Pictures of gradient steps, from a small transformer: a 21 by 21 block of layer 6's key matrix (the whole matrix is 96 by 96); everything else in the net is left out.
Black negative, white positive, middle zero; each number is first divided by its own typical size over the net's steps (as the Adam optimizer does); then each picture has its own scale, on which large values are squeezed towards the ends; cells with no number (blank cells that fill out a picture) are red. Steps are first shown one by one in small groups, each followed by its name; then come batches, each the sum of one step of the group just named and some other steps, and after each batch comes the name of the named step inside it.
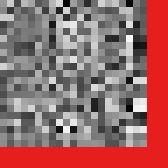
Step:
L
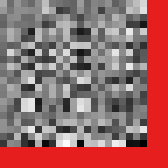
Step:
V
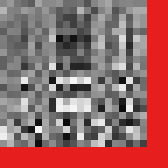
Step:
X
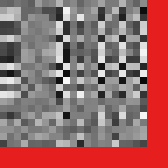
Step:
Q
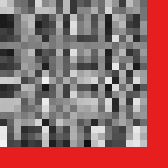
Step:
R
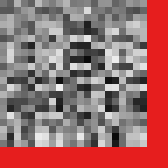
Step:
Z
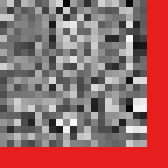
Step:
L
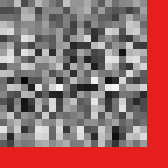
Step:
Z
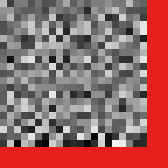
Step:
X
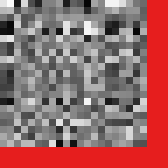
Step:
L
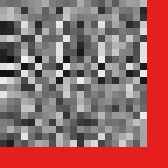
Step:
Q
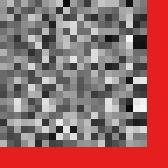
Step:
L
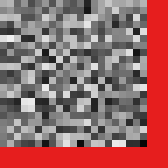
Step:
V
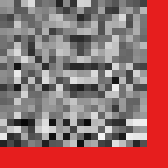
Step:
R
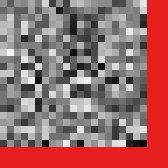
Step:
V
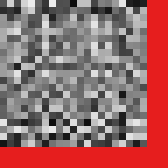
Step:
L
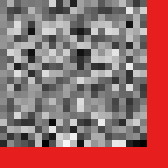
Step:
V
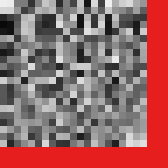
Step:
R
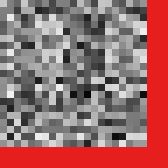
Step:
Z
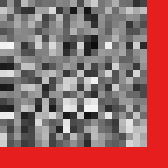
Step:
R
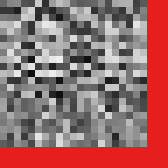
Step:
Z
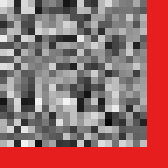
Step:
L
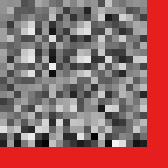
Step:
X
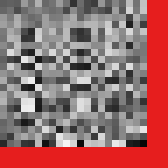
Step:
V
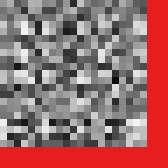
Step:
R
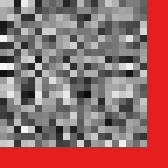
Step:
L
